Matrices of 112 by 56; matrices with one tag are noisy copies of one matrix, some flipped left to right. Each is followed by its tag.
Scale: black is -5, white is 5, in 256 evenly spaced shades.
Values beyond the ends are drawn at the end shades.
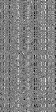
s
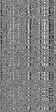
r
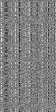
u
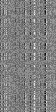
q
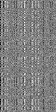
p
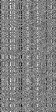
s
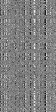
q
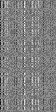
p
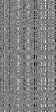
s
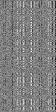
p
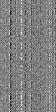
q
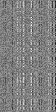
p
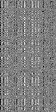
p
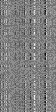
q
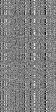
q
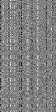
s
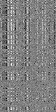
r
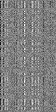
p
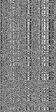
r
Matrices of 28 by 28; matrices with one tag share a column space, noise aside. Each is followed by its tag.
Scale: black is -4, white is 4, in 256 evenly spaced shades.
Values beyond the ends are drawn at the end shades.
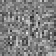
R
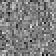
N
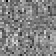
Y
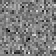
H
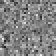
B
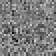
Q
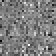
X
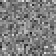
X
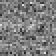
H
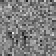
Y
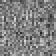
R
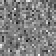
B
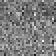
N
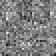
N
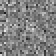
H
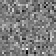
H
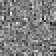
N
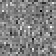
X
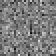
X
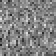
R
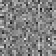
B
